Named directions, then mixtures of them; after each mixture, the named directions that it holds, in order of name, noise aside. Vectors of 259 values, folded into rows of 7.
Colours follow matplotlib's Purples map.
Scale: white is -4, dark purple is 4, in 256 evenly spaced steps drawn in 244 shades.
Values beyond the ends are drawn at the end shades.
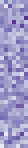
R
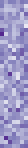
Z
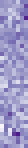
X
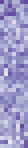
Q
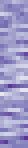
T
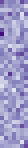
Q, Z.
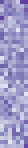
Q, X.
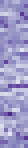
T, X.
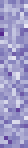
Z.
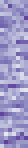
R, T.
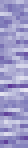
T.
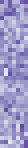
Q.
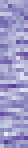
R, T.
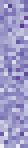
Q, R.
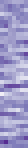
T.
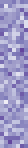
R, Z.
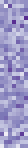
R.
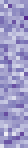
R, T.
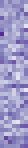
T, Z.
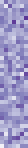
R.
